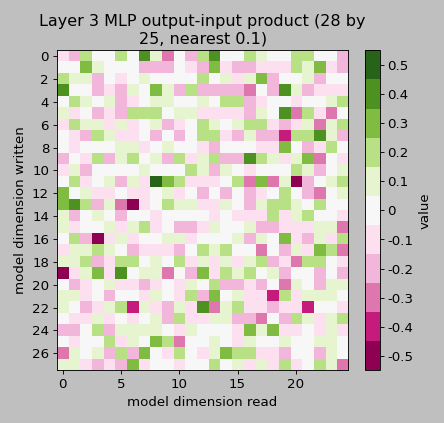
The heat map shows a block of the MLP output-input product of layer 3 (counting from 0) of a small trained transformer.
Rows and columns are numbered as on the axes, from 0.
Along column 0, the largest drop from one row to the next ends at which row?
19
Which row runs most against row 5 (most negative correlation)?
17
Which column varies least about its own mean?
23
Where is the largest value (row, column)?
11, 8
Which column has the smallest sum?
18
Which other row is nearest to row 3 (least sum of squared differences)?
12
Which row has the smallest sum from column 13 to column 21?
22
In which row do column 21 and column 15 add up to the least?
3
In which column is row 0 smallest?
9
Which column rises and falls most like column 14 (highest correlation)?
15
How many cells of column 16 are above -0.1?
13
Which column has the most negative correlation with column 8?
20
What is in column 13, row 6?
0.1
